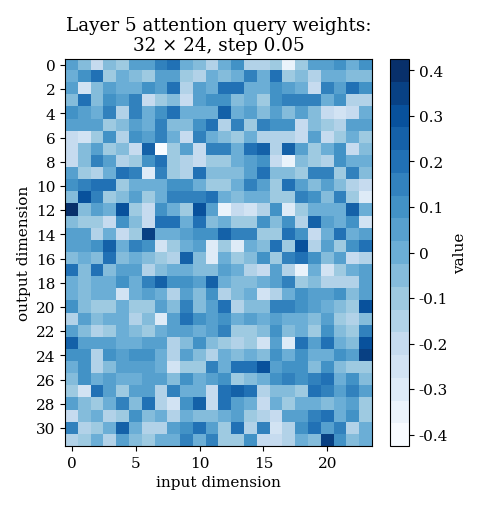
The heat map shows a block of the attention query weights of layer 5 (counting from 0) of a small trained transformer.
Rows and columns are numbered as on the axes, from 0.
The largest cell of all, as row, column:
12, 0
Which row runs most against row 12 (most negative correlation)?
7
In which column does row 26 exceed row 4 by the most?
20
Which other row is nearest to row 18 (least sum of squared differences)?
5
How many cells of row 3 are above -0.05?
14
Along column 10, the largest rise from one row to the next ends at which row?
9
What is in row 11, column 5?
0.05
